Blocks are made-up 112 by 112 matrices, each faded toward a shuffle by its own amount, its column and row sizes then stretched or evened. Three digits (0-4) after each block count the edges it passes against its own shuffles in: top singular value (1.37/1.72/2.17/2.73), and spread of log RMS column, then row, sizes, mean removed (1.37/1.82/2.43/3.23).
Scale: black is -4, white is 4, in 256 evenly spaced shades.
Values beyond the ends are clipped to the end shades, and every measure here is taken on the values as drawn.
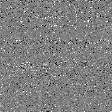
1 1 3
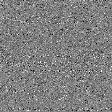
0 0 3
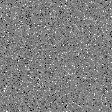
1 1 0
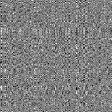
4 3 2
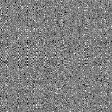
3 3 1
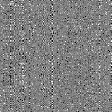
4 3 0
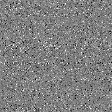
1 1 2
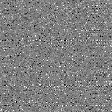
3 0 2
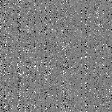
0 4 2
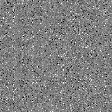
2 2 0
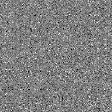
2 2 2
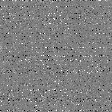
0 1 3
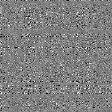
0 3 4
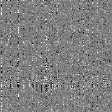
3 4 2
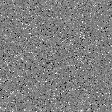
1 0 0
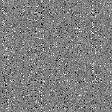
2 3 1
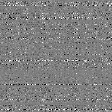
1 2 4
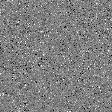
1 1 0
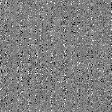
0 4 2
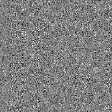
3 3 0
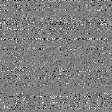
2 2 4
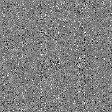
1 3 2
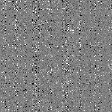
1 4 3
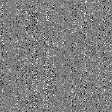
0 4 0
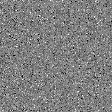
1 1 1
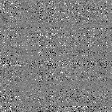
1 3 4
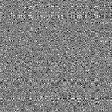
4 0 3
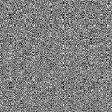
3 3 2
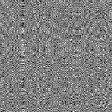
4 3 0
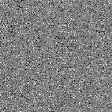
2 2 1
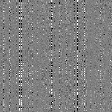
4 4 1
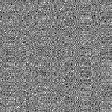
4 1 0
